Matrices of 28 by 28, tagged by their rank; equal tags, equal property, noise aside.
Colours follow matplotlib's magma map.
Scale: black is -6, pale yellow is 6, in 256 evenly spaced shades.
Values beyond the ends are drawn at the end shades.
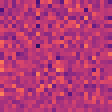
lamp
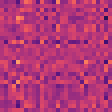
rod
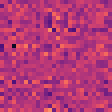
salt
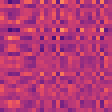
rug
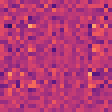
rod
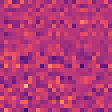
salt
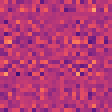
rod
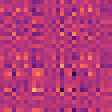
rug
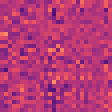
lamp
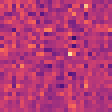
lamp
